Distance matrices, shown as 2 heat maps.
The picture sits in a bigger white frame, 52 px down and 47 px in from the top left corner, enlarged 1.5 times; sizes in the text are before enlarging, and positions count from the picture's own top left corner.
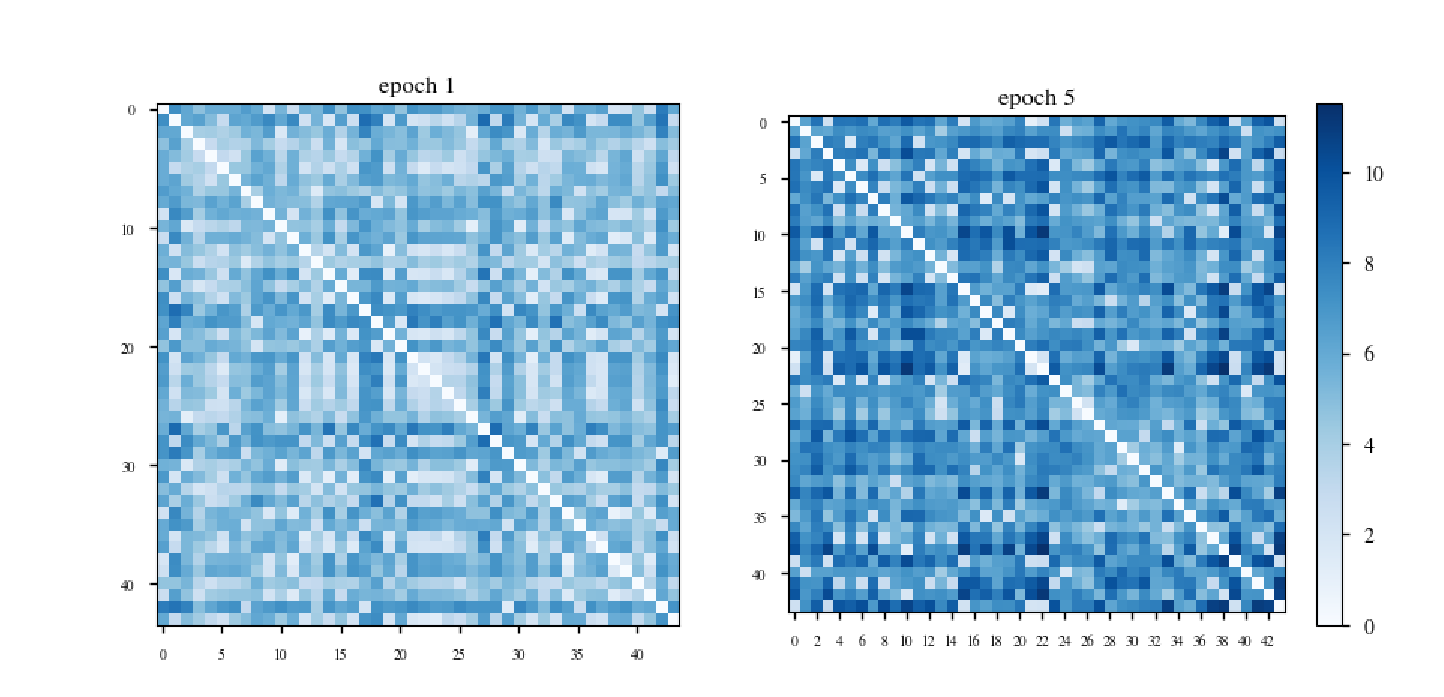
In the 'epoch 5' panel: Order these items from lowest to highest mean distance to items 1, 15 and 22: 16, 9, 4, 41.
16, 9, 4, 41
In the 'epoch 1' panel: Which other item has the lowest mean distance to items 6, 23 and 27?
4
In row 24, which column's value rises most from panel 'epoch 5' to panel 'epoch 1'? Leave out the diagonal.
40
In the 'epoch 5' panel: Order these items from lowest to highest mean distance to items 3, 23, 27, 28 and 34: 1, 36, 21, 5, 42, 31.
36, 31, 21, 1, 42, 5
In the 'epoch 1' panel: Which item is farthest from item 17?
1
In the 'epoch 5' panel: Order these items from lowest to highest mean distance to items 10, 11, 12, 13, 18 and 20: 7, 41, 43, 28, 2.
41, 2, 28, 7, 43
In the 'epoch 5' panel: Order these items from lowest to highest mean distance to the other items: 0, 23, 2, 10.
23, 0, 10, 2
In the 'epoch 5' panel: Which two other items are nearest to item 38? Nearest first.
10, 42
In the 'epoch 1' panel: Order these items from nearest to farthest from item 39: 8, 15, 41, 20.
41, 20, 8, 15
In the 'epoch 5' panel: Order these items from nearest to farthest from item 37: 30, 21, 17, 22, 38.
38, 30, 17, 21, 22
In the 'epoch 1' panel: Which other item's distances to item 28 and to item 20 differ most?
18
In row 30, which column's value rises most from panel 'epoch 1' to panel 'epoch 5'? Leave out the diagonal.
2
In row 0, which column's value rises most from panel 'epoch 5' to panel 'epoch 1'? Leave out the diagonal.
21
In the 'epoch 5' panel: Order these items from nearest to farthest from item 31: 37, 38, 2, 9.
9, 38, 37, 2
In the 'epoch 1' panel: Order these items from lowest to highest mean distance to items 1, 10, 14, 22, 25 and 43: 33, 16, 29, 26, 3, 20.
16, 33, 26, 3, 20, 29
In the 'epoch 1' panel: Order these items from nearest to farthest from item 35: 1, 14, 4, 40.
40, 4, 14, 1
